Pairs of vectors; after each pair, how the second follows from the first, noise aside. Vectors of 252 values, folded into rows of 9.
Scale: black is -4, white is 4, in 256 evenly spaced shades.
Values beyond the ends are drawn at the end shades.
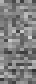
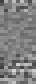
negated, partly zeroed.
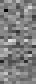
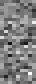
reversed, negated.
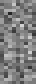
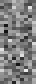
reversed, negated.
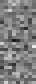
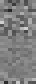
negated, partly zeroed.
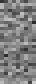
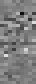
negated, partly zeroed.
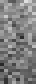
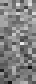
reversed, negated.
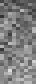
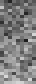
reversed, negated.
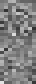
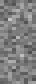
wrapped around, negated, shrunk.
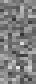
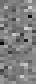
wrapped around, negated, partly zeroed.
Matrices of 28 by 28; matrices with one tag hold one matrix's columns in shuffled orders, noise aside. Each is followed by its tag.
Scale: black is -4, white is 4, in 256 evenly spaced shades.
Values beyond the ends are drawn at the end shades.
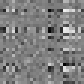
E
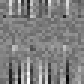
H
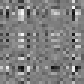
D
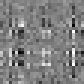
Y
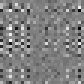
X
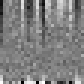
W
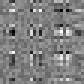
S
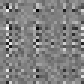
X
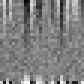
W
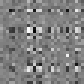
E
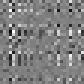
S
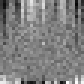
W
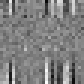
H
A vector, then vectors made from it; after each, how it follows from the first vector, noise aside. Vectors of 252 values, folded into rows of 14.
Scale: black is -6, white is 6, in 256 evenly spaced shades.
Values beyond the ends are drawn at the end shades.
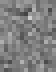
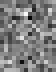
negated, scaled up.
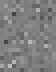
wrapped around, negated, partly zeroed.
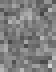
wrapped around.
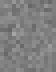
wrapped around, shrunk.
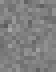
wrapped around, shrunk.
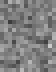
wrapped around.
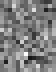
reversed, scaled up.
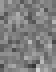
wrapped around.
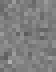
wrapped around, shrunk.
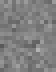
wrapped around, shrunk.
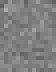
wrapped around, shrunk.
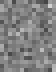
wrapped around.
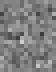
wrapped around.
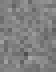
reversed, negated, shrunk.
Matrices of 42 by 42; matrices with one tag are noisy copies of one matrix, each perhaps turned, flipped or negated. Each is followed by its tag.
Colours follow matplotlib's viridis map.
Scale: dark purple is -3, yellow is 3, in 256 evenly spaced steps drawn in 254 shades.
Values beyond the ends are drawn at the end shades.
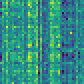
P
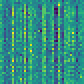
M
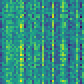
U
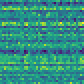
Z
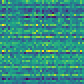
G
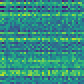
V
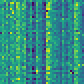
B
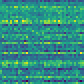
U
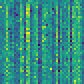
M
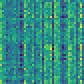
U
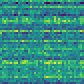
U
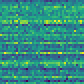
U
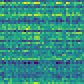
U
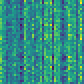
U
